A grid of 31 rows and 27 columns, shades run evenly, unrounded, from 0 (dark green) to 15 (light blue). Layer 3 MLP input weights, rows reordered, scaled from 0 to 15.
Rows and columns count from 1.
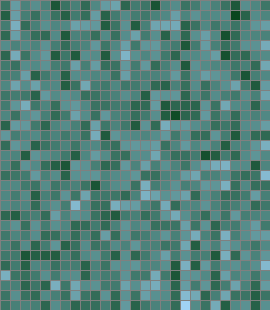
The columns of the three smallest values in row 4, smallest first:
23, 7, 17
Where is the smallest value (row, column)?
2, 24
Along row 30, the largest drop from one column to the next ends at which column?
21
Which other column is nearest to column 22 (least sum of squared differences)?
3
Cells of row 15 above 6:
18
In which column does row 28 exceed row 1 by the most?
16
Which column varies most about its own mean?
19
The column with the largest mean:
27
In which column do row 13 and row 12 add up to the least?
14
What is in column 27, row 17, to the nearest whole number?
7
